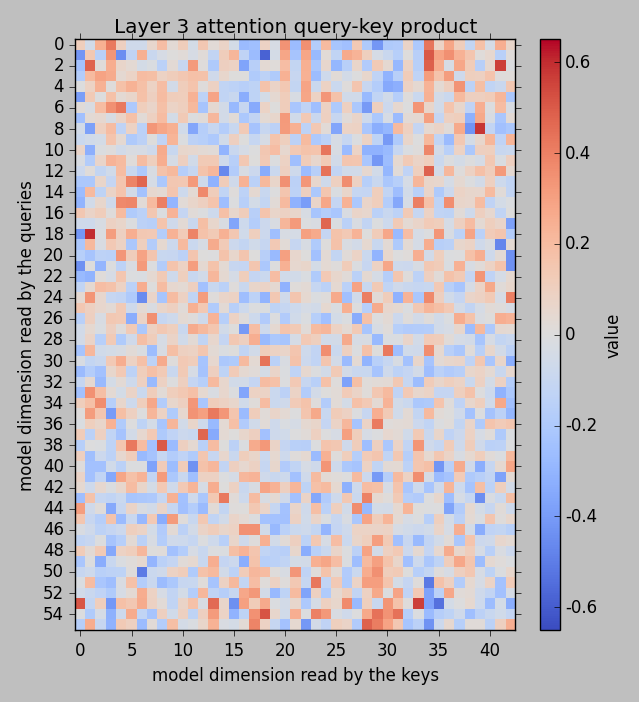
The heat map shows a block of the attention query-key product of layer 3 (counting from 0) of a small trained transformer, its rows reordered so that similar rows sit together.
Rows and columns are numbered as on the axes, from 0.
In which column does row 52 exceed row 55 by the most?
6
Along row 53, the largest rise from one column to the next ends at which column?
16
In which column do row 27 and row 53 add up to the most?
13
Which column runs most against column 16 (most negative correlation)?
1
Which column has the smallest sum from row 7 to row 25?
0
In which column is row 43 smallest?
39
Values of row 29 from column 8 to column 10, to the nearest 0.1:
0 0.2 0.1
